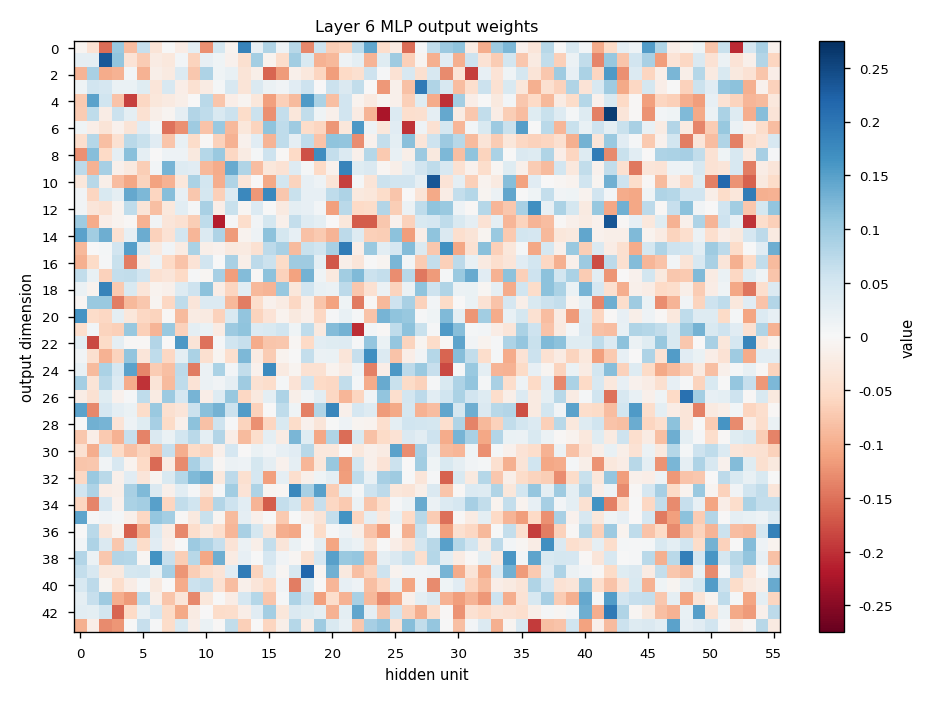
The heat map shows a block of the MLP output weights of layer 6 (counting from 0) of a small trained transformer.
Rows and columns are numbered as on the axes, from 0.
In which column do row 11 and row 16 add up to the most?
15
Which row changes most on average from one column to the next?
0
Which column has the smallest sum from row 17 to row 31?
5
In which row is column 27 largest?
3
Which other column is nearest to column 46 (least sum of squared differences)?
19
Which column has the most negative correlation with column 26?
33
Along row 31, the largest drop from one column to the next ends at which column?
21
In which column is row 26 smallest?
42
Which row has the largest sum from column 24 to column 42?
22
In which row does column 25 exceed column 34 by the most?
24
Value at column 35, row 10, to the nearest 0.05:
-0.1
